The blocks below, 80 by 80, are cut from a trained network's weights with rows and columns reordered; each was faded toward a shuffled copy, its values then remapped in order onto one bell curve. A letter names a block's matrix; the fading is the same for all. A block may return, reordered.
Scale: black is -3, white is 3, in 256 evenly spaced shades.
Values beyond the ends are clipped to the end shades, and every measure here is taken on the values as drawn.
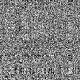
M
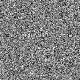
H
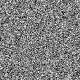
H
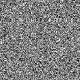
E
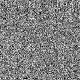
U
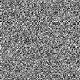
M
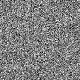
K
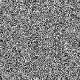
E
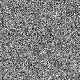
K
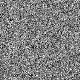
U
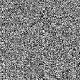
E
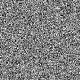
H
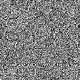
E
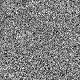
H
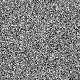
H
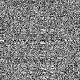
M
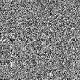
E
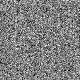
K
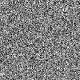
H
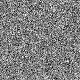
H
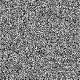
H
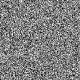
H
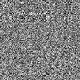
M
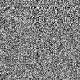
M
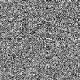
M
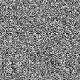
M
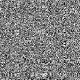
E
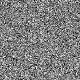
H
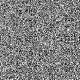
U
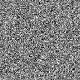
K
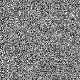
E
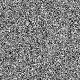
H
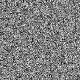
H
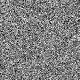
H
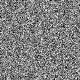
H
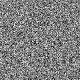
K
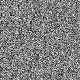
K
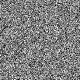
K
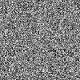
E
